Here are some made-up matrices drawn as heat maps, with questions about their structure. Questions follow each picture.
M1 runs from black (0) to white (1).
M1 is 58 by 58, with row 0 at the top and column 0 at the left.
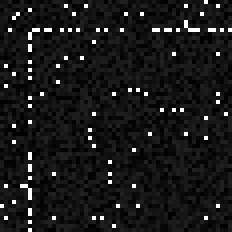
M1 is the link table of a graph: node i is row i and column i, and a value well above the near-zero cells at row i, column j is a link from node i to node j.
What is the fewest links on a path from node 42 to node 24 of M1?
2
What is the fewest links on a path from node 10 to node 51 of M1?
3
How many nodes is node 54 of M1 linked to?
5
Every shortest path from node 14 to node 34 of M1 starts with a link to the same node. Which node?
node 16
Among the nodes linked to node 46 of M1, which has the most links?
node 1
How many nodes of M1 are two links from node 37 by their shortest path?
1
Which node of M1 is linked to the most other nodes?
node 7
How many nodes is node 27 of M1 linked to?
3
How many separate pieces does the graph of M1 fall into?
3
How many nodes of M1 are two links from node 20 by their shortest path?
1
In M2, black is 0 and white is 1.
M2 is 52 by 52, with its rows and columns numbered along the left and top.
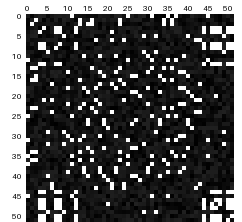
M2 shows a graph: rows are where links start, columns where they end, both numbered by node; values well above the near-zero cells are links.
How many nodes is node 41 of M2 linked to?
2
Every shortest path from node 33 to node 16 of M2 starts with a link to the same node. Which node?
node 15
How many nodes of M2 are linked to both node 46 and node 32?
0
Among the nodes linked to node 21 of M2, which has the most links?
node 4
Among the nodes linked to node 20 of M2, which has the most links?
node 47
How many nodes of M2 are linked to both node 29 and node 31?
0
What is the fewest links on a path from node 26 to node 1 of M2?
3
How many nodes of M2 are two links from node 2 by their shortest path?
6
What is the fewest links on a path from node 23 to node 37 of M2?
3
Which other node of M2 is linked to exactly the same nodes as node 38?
node 10
